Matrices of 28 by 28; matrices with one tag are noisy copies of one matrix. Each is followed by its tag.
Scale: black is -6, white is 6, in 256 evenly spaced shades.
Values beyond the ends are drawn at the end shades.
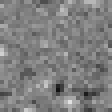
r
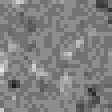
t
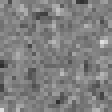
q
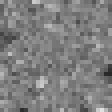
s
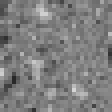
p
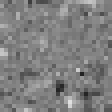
r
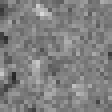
p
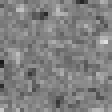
q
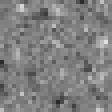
q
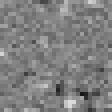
r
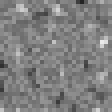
q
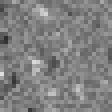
p
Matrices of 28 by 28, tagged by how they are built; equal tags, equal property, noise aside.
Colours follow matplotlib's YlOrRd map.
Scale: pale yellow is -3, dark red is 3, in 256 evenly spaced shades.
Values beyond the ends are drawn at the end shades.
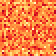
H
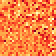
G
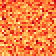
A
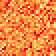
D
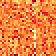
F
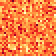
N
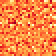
F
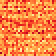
N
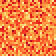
H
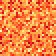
H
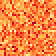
A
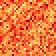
D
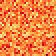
H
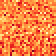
H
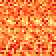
H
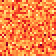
A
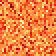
A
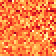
G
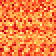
H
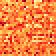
N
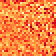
G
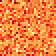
H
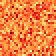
A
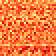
H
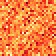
D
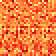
H
